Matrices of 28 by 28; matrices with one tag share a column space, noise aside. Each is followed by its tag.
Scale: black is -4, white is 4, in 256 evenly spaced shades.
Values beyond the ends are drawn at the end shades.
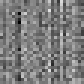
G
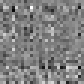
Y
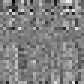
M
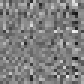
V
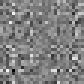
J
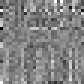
M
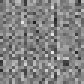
G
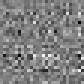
J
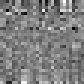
M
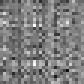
G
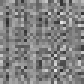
G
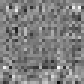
Y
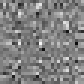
V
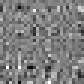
Y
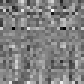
M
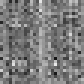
G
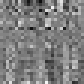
M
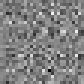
J
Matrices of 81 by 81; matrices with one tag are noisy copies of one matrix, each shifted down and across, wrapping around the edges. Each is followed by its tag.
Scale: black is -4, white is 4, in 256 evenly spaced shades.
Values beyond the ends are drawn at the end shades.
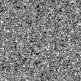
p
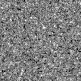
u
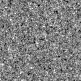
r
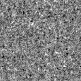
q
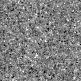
q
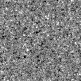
p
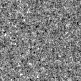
q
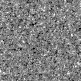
p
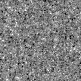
q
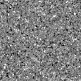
u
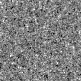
r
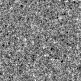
r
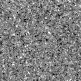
p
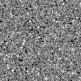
u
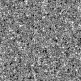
r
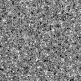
r
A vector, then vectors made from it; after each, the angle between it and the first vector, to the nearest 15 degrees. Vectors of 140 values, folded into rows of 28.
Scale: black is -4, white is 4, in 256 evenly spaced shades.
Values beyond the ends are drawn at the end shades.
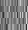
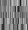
105 degrees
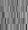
30 degrees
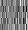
60 degrees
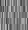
90 degrees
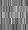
105 degrees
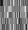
60 degrees
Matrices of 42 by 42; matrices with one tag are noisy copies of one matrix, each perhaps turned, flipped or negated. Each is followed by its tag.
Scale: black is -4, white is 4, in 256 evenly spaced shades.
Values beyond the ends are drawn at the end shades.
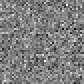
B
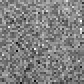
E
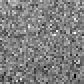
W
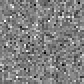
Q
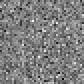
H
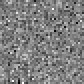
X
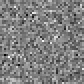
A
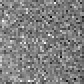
E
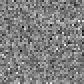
H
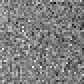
E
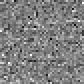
H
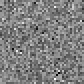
A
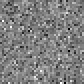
X
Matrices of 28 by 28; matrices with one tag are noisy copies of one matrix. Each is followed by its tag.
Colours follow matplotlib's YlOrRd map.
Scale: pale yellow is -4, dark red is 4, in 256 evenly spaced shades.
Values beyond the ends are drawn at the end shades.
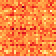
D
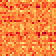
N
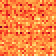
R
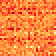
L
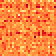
N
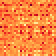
R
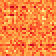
D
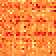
N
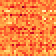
D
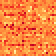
D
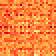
R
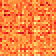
R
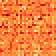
R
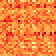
N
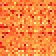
R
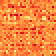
D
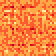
D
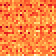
R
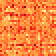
D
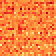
L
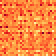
R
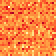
L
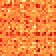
N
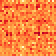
N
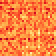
L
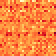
N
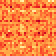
N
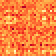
D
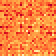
R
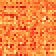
D
